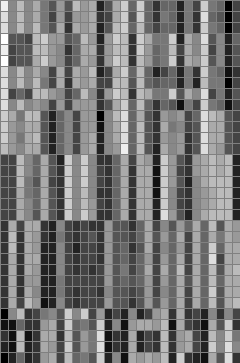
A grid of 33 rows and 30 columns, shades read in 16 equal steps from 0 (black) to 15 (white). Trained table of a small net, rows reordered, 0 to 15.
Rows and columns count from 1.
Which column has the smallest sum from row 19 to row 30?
1
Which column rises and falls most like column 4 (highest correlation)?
2
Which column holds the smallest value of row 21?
7
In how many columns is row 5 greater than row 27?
18
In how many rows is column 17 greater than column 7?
19
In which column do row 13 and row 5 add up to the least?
13
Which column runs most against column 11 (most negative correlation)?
30
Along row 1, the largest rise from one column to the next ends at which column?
26
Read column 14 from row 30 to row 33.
2 1 1 2
